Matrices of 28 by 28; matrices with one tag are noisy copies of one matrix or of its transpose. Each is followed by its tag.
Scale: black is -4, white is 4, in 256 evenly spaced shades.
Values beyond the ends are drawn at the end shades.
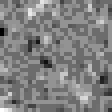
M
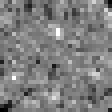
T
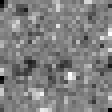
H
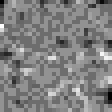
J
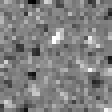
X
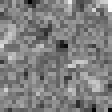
M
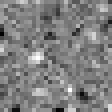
X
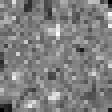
T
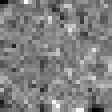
J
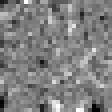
J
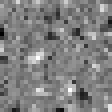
X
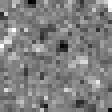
M
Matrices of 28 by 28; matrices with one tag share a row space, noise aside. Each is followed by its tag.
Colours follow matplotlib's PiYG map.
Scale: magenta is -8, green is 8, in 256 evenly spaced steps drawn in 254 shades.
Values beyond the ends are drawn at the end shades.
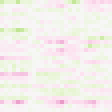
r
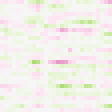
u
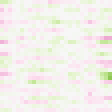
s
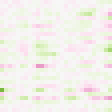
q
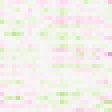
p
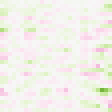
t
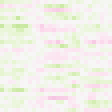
r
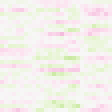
r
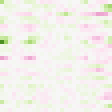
t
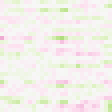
p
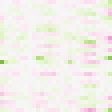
q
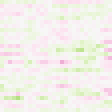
p
